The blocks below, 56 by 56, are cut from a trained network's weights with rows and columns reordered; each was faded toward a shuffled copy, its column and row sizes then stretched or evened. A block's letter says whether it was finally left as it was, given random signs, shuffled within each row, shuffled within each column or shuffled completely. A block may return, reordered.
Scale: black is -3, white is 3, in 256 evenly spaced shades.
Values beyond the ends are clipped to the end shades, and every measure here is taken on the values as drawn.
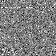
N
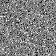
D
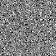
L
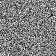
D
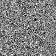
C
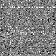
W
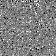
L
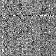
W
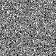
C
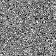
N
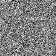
D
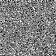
N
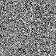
L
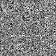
L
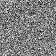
C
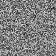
L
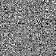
W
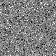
D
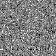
L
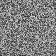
N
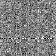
W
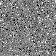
D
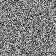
N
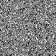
C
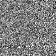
L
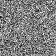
D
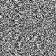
W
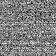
N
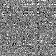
W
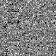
W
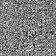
W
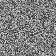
N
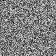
D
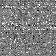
W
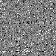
W
